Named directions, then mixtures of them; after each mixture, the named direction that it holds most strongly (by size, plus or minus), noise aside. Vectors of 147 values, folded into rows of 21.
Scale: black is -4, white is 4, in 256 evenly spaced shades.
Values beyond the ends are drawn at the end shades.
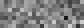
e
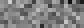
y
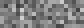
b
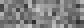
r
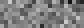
y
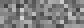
b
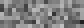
r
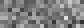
e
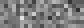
b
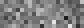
e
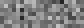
b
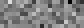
y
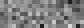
e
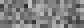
r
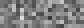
b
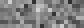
y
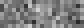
r
